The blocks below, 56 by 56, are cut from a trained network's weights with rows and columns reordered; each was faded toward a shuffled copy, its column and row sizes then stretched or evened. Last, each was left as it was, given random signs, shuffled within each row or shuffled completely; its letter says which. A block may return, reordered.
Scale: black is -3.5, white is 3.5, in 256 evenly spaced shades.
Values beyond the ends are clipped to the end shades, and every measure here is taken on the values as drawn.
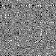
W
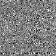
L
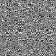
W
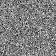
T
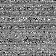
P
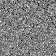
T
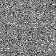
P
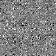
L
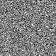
T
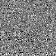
L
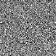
L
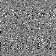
L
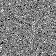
T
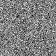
T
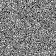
T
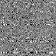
W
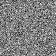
T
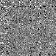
L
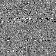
P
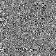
L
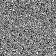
T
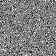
T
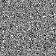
L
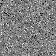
T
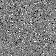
T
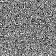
T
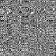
W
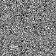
L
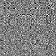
W
